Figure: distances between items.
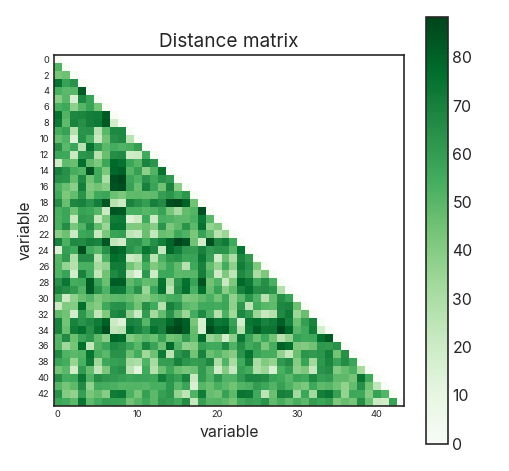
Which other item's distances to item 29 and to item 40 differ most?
14
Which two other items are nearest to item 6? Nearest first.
19, 15
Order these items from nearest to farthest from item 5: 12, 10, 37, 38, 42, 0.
10, 12, 38, 0, 42, 37
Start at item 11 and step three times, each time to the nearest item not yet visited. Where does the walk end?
1
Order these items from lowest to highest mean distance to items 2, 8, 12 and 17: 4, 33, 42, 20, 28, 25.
20, 25, 33, 42, 4, 28
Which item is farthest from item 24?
3
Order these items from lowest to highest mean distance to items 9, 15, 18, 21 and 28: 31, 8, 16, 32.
32, 31, 16, 8
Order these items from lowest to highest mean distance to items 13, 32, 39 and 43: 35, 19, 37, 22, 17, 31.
22, 31, 17, 35, 19, 37
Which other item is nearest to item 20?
9
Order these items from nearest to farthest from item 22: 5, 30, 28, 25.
5, 25, 30, 28
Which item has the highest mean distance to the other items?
34
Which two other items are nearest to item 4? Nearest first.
36, 41
